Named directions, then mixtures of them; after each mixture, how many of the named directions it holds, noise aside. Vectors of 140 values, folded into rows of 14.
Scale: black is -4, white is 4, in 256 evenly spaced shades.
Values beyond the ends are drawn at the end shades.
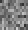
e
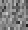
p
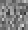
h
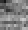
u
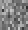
three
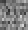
two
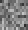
one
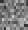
four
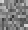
three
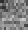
three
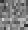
four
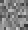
two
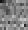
three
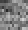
two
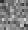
four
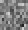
two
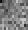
two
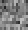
two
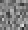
two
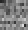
three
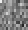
four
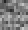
three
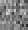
three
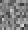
two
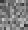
four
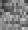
three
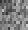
two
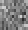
four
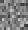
three
